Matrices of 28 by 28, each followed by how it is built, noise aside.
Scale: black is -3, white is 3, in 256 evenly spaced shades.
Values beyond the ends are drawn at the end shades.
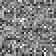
repeating rows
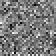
Hankel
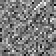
Hankel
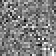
banded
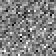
Hankel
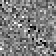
banded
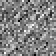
Hankel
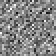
Hankel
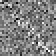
banded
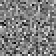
repeating columns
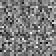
repeating columns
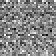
repeating columns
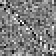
banded
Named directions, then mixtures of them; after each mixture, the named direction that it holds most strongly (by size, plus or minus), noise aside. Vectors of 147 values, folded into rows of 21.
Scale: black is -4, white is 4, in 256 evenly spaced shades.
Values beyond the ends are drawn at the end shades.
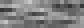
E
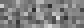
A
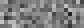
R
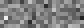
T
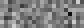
R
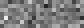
T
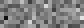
T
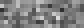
A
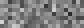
R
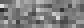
A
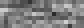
E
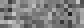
R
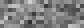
T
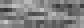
E
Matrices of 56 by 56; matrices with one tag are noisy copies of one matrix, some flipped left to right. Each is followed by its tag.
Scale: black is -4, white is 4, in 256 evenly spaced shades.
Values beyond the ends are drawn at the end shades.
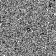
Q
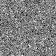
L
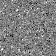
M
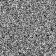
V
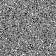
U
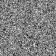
V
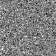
M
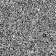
M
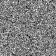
V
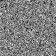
Q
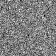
V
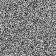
U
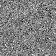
U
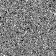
Q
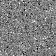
L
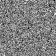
Q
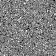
Q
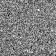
M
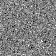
U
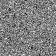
U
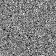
V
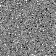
U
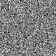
V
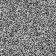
M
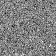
U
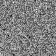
V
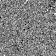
Q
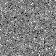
L
